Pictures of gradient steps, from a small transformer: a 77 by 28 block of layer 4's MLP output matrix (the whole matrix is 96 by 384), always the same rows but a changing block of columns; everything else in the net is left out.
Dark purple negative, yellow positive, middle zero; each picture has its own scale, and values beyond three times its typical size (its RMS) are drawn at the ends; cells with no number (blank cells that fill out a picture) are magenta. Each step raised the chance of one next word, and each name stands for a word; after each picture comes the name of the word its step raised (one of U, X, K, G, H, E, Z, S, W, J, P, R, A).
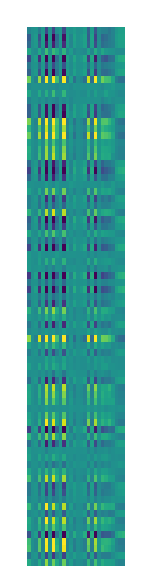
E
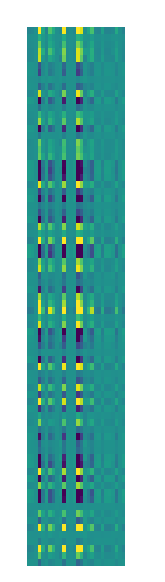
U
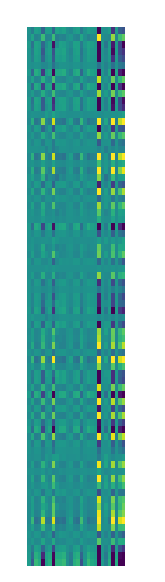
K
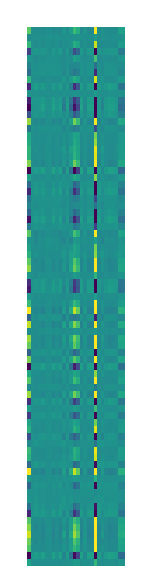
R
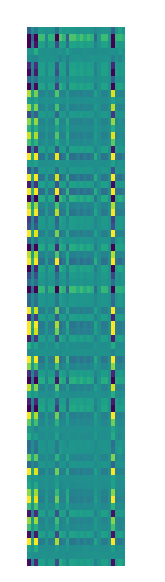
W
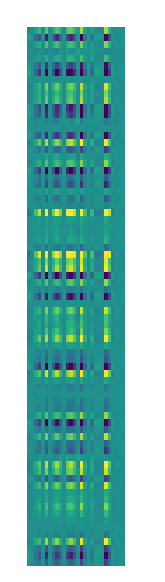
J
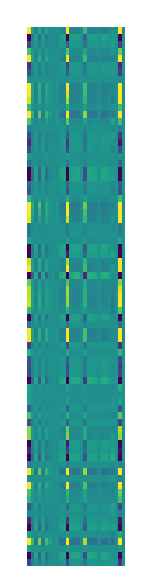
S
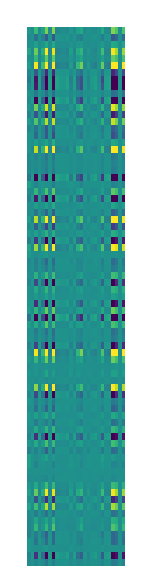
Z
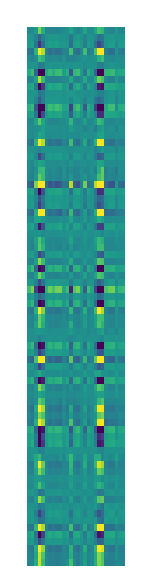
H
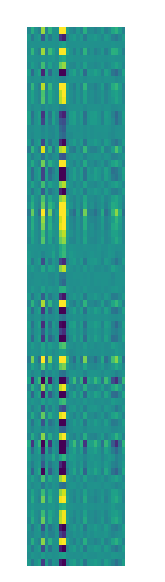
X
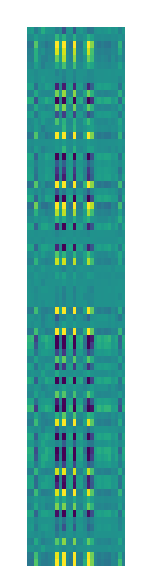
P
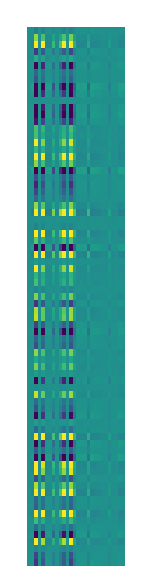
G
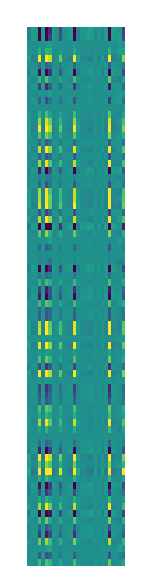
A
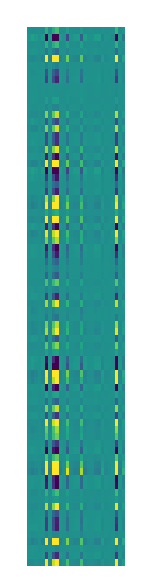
A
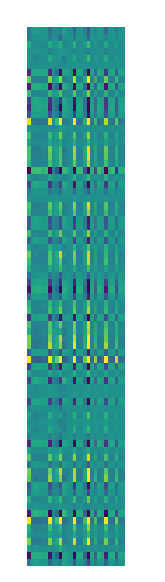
R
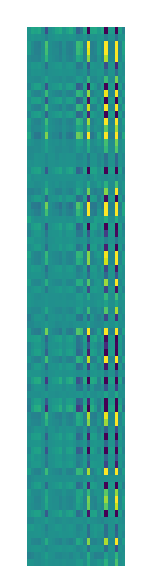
P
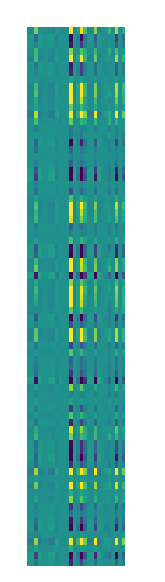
S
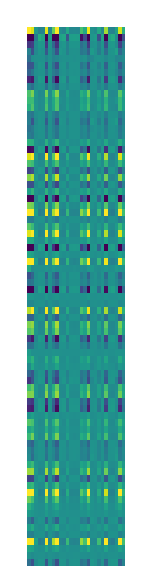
W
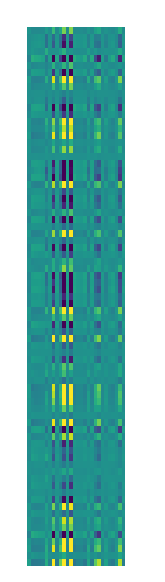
E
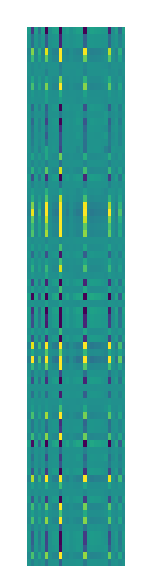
X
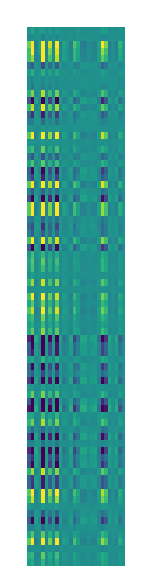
P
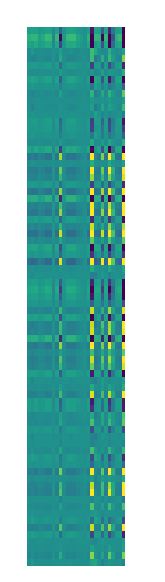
W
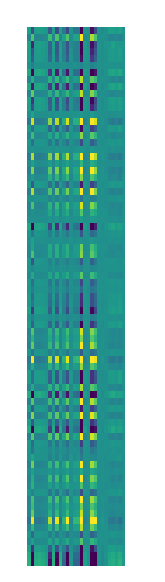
K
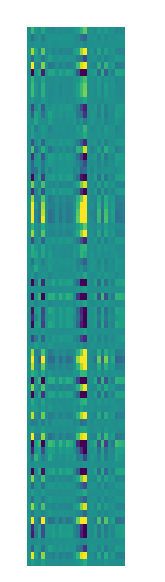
X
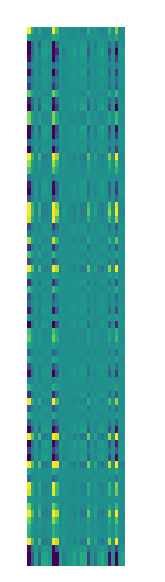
K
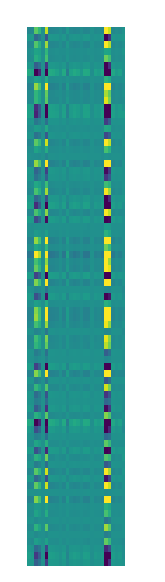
J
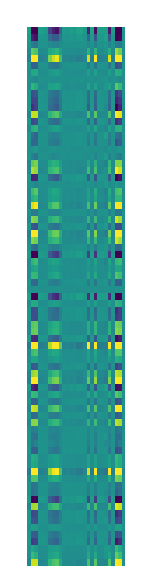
A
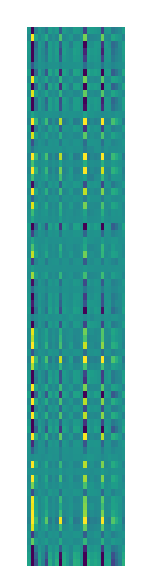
K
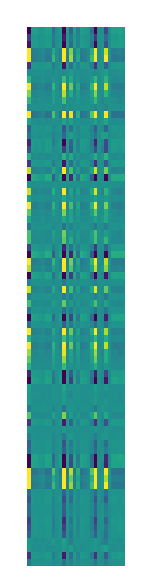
S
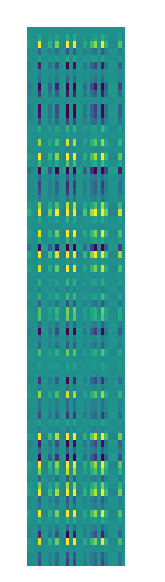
G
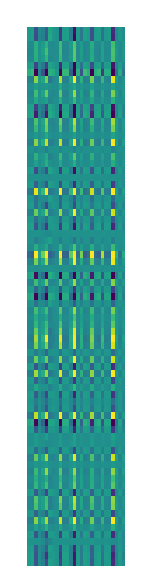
J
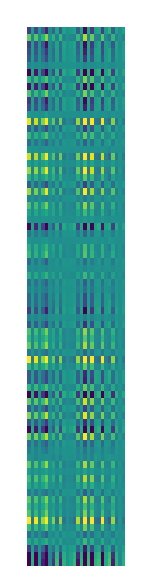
K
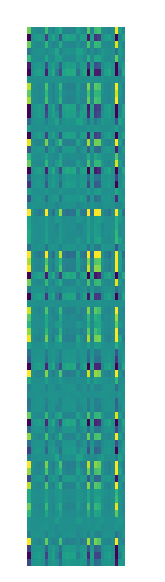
J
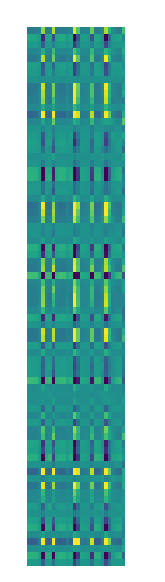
S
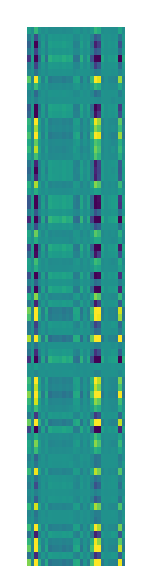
E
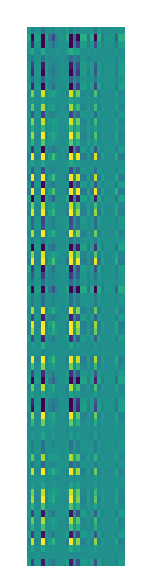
W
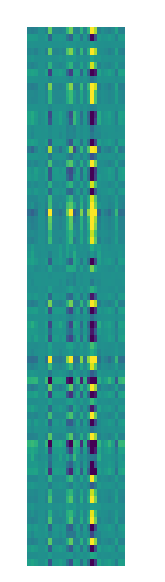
X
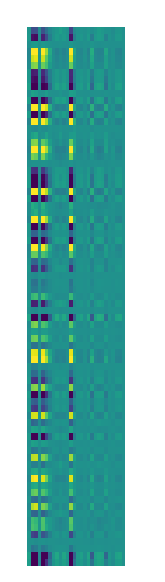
Z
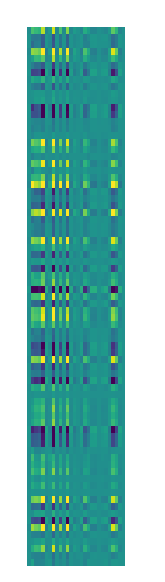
H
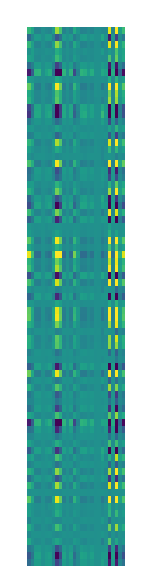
J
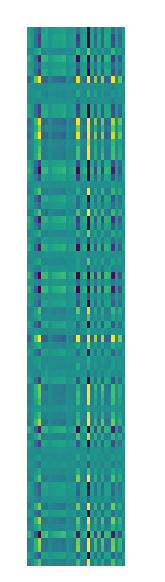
E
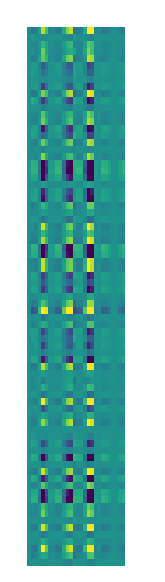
U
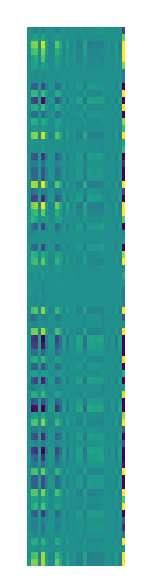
P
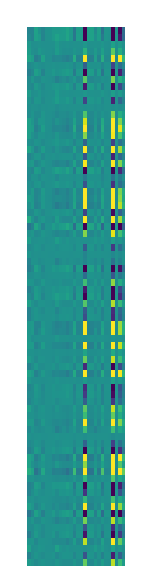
A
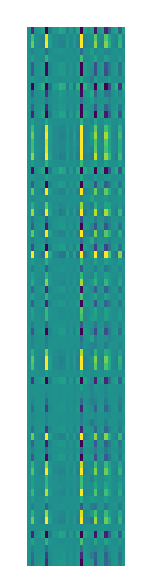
G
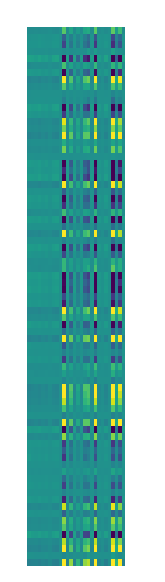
E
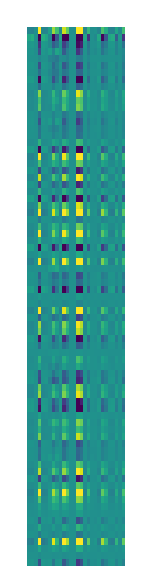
W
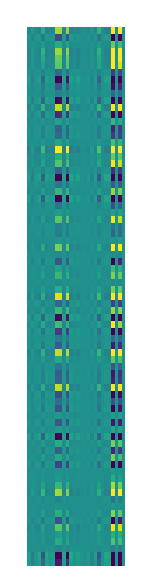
Z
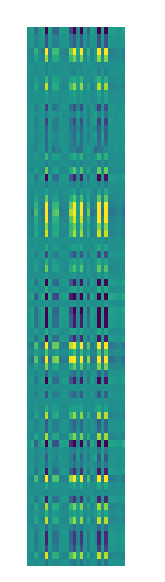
X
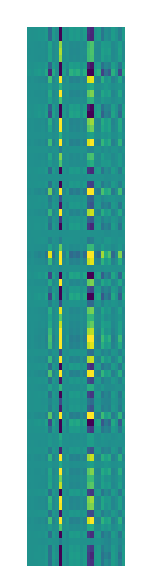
J
